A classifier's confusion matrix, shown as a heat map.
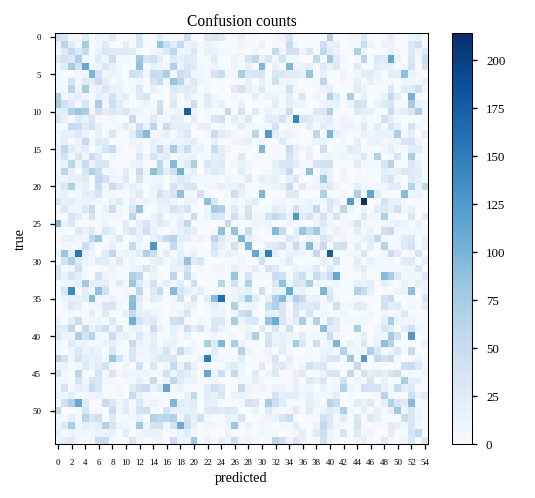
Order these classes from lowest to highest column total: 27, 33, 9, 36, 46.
9, 46, 36, 27, 33
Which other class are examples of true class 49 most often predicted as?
3
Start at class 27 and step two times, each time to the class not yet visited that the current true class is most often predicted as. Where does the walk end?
17
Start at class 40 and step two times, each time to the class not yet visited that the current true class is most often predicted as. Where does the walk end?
18
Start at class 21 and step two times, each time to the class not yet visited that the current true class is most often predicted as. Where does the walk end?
51
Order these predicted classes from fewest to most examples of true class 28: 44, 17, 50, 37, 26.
50, 44, 26, 17, 37
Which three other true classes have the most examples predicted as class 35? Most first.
11, 24, 41
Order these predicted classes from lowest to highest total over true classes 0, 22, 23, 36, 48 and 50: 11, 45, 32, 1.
1, 32, 11, 45
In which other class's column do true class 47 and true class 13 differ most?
31
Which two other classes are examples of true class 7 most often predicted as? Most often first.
4, 2
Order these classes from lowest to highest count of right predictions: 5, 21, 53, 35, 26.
21, 53, 35, 26, 5
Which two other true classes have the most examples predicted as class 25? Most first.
10, 50
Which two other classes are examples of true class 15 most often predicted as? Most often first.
30, 17
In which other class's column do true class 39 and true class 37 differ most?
44
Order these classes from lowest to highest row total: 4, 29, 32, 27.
27, 4, 32, 29
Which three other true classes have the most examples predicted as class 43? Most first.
22, 8, 45
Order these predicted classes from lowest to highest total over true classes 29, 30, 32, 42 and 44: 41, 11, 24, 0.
24, 0, 11, 41
